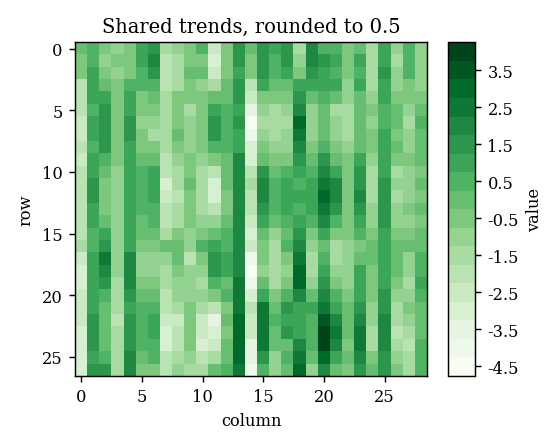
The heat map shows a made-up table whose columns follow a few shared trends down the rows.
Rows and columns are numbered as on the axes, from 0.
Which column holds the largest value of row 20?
13
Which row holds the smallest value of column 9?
17
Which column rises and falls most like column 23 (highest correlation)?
20
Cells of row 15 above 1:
2
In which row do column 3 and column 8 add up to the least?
22
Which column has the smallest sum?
14
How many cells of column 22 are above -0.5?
4
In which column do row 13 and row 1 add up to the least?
11
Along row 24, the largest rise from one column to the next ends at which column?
15
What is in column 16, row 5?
-1.5
